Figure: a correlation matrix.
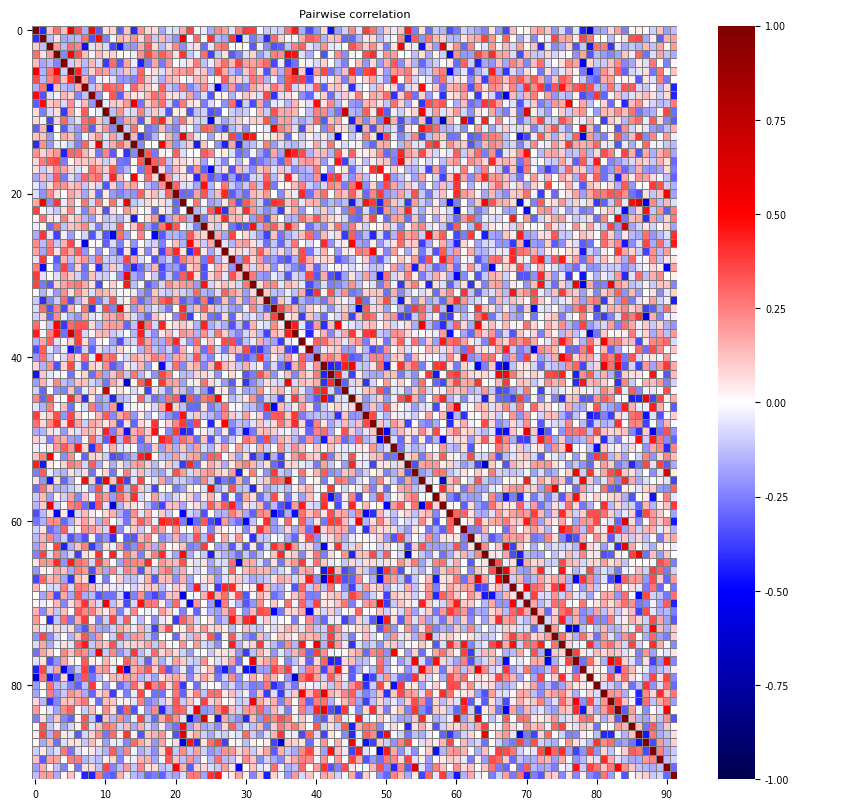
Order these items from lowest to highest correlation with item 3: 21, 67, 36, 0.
67, 0, 21, 36
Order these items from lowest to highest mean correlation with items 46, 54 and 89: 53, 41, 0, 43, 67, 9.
9, 0, 53, 43, 67, 41
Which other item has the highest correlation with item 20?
90
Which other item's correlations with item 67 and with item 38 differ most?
41
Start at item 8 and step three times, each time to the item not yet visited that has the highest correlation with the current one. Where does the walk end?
37
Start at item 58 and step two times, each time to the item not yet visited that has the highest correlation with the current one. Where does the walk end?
52
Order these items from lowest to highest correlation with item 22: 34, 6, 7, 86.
7, 34, 6, 86
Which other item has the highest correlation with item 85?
21
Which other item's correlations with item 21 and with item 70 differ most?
49
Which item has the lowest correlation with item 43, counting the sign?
13
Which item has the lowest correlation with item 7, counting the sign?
26
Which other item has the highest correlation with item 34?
12
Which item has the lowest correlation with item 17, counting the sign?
25
